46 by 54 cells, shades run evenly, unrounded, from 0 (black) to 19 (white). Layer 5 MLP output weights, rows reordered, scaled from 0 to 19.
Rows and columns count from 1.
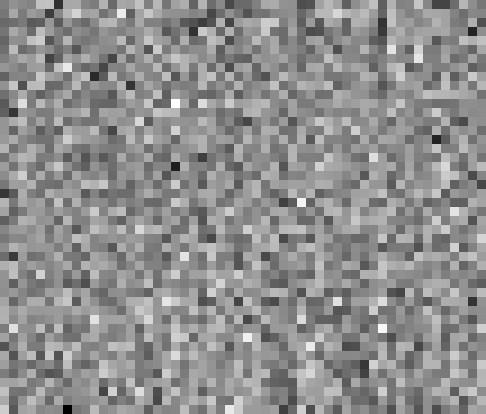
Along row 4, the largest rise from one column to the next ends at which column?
23
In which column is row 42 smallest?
41
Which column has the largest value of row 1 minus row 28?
47
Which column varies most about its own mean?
43
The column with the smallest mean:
32
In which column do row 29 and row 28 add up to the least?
27
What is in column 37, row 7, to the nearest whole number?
14
